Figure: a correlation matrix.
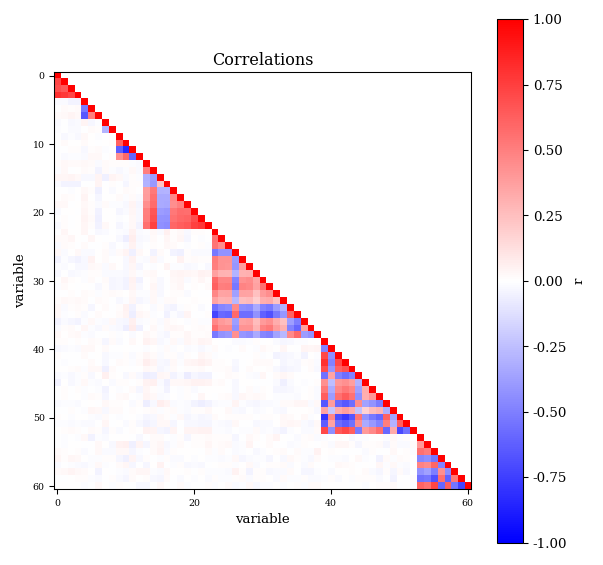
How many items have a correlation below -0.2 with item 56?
5
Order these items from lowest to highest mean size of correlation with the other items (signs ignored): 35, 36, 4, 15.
4, 15, 36, 35
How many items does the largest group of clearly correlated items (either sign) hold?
16
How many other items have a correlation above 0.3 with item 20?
7
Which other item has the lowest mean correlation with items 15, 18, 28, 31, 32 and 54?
35
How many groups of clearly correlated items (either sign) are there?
8
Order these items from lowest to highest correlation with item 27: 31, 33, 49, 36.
49, 33, 36, 31
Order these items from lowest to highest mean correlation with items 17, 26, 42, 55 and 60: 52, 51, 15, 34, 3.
51, 15, 3, 34, 52
